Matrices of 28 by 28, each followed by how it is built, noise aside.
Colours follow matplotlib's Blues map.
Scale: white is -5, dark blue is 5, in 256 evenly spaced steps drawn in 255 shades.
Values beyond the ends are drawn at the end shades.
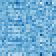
low rank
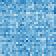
blocks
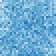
smooth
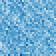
Toeplitz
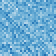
Toeplitz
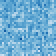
blocks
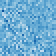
lower triangular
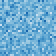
repeating columns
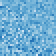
lower triangular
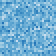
noise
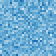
blocks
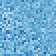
lower triangular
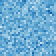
noise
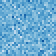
noise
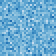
repeating rows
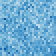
smooth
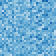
repeating rows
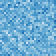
Toeplitz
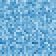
repeating columns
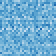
repeating columns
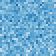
repeating columns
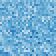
repeating columns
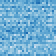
blocks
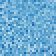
lower triangular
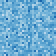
repeating rows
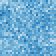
smooth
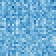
blocks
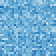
blocks
